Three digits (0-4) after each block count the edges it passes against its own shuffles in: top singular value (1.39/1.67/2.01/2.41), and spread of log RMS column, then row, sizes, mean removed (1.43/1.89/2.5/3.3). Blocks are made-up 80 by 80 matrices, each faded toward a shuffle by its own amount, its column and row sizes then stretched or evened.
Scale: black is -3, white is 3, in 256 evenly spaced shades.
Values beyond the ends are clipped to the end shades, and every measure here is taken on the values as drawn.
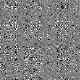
2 3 3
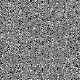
1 3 0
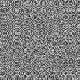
4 0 0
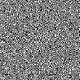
3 1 1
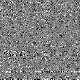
2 1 3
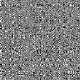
3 3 3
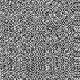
4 0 0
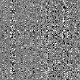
2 4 2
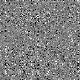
2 2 2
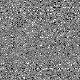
2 1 3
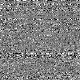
1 0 4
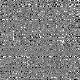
1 2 4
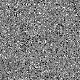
1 1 1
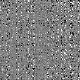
1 4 2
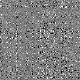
0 3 3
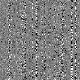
3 4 0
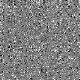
3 2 1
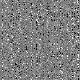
2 3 0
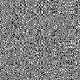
4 1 1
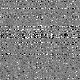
3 1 4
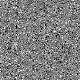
1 1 0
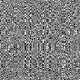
4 3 0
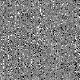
1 3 0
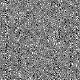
2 3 0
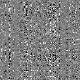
0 4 2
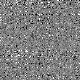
0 2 3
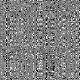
4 3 1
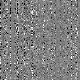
2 4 1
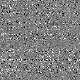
2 2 3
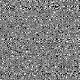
2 0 3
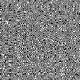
3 1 1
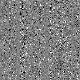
0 3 0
